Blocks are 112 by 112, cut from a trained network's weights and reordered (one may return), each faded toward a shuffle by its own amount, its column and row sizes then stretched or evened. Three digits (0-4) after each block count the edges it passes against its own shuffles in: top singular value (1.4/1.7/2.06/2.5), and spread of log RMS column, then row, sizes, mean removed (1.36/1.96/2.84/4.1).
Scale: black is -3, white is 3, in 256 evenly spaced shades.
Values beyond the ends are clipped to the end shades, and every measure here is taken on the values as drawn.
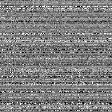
4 0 4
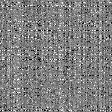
3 0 3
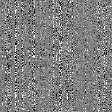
1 4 1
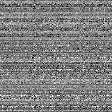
4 1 3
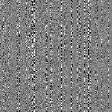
4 4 1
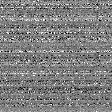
3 0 4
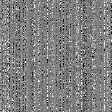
3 4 0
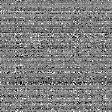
3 2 3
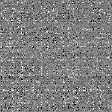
1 2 2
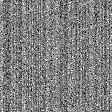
3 0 0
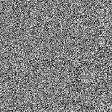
2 1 1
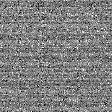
2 1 0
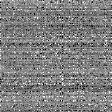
3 2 3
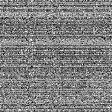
4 0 1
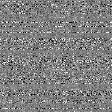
0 1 4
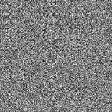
3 1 1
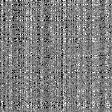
4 2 3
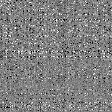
1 1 3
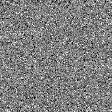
1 1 1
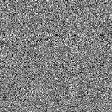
2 0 2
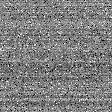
2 0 0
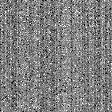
3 0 1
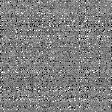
1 2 3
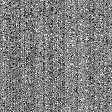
2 1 0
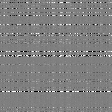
4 0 4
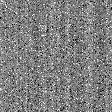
1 0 0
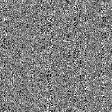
2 3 0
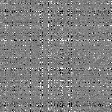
2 3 3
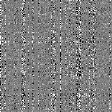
1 4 3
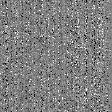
0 3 0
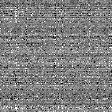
3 2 3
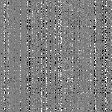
3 4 2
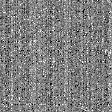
3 1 2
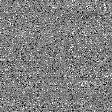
0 1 1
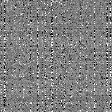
2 3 0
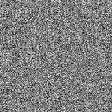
3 1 0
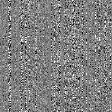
0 4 0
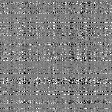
3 2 4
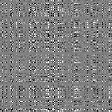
4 4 4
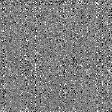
1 3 2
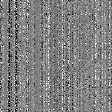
4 4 1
